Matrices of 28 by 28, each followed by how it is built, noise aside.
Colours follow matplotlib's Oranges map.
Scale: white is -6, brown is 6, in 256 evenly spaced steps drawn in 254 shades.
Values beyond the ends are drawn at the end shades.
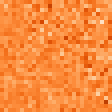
upper triangular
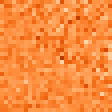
upper triangular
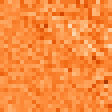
upper triangular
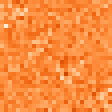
block diagonal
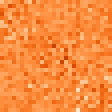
block diagonal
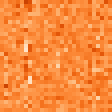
uneven columns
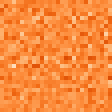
low rank
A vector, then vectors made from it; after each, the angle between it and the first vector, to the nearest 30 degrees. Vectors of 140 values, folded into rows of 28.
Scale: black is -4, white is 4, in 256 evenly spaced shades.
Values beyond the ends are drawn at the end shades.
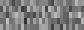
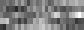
60 degrees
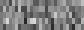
60 degrees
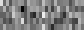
60 degrees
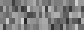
30 degrees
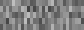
150 degrees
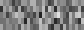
30 degrees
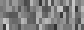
90 degrees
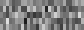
30 degrees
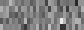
120 degrees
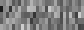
60 degrees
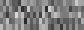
30 degrees
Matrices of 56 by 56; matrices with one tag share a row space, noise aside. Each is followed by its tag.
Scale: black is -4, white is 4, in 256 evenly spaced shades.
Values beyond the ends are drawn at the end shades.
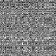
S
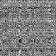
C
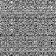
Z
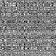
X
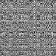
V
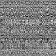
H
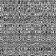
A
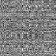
S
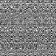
Z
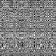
V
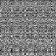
Z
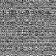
S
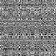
A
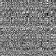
H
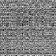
S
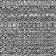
X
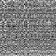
X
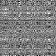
C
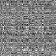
S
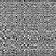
X
